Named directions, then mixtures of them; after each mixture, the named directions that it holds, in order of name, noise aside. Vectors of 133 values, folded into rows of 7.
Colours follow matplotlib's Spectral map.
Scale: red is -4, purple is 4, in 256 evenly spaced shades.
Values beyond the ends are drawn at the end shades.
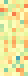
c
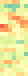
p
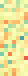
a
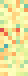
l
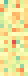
c, l.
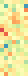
a, l, p.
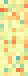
c.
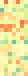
a, c, p.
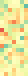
a, l.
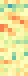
p.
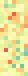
c, l, p.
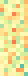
c, l.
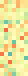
a.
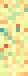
l.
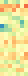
c, p.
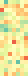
a, c, p.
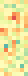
c, l, p.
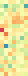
a, l, p.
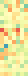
l.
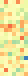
a, c, p.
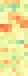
p.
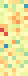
a, l, p.
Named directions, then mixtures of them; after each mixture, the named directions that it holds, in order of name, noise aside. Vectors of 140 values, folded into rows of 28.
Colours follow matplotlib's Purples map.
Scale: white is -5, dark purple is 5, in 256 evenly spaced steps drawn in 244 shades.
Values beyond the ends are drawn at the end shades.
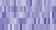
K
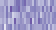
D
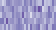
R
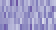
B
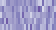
R.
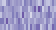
R.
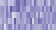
D.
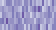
R.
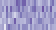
D, K.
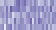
D.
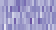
D.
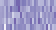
D.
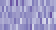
B, K.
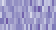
R.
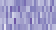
D.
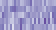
D, K.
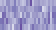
K, R.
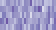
K, R.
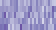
B, K.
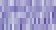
D, K.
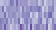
B, R.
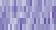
K.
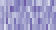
D, R.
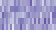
D, K.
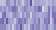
K, R.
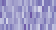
R.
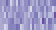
B.
